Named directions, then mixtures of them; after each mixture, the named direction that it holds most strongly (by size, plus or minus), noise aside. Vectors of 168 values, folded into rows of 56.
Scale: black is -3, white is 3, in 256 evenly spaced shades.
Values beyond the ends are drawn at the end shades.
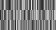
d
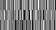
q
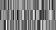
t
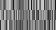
d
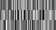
t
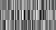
t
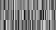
t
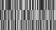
d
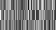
d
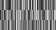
d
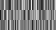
d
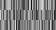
d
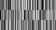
d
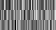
d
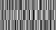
t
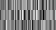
t
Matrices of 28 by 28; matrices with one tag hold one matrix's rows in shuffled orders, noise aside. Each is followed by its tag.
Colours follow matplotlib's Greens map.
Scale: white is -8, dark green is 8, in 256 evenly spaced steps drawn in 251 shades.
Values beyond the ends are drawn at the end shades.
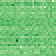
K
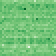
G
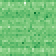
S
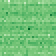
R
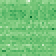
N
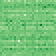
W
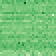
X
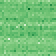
R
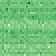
R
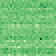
W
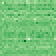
G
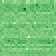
G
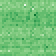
S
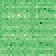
W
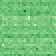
G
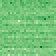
W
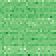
R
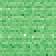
S
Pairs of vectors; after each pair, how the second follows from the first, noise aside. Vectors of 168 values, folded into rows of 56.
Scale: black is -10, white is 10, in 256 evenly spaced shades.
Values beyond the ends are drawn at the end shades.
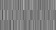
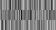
wrapped around, negated, scaled up.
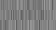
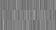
reversed, negated, shrunk.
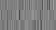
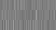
reversed, negated, shrunk.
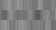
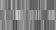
reversed, negated, scaled up.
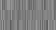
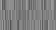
copied.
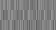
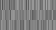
wrapped around.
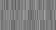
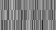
wrapped around, negated, scaled up.
